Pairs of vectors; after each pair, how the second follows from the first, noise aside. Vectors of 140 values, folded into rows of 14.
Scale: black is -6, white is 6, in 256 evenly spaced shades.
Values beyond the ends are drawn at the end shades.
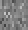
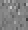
wrapped around, negated, partly zeroed.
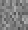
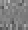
reversed, negated, partly zeroed.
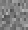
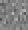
reversed, negated, partly zeroed.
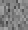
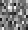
wrapped around, negated, scaled up.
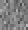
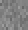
reversed, negated, shrunk.
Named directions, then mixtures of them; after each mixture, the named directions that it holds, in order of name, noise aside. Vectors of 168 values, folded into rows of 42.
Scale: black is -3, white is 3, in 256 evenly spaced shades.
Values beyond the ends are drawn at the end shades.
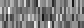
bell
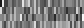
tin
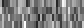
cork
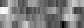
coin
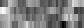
coin.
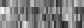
coin, cork.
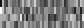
coin, tin.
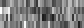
bell, coin, cork.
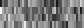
coin, cork, tin.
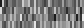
tin.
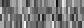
cork.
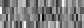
bell, cork, tin.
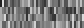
tin.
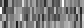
cork, tin.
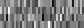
bell.
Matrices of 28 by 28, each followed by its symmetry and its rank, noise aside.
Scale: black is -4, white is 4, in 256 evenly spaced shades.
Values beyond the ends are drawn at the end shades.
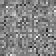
symmetric, rank eight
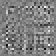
antisymmetric, rank four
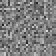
no symmetry, rank eight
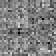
no symmetry, rank six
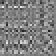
no symmetry, rank four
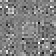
symmetric, rank four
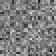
symmetric, rank six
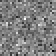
no symmetry, rank eight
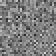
symmetric, rank eight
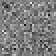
symmetric, rank six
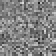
no symmetry, rank eight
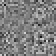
no symmetry, rank four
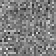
no symmetry, rank eight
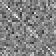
symmetric, rank eight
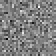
antisymmetric, rank eight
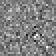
symmetric, rank six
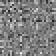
antisymmetric, rank six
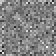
symmetric, rank eight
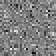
antisymmetric, rank six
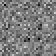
symmetric, rank six
